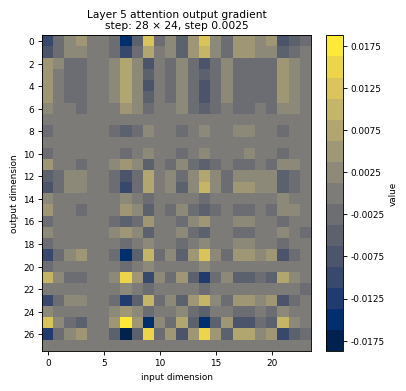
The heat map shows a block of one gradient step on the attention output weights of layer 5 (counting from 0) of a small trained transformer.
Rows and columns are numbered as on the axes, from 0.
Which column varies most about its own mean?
7
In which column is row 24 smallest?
14
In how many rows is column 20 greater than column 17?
2
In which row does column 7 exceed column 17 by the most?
25
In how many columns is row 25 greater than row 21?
6
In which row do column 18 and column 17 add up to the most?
26
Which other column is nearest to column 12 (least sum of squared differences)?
8
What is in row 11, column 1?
0
